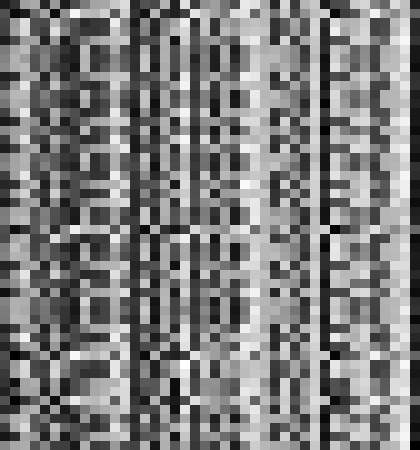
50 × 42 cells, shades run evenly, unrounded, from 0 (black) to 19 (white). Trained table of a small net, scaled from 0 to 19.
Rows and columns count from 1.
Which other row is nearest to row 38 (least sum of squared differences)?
20
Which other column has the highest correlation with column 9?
39
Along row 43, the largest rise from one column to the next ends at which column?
19
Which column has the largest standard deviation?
34
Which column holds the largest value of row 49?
41
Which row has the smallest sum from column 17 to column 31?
15
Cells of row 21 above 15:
9
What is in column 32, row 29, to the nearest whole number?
14
